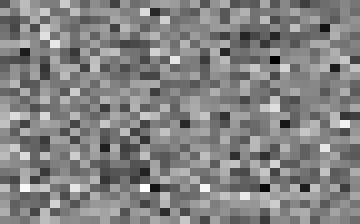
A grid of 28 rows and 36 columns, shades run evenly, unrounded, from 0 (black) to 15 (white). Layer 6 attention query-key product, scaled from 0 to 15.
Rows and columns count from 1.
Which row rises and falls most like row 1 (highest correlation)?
23
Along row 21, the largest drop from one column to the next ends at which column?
29
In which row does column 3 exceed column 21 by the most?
1
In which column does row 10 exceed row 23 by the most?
4
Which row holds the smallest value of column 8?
7
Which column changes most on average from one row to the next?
15
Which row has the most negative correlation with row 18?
2
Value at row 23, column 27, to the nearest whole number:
10
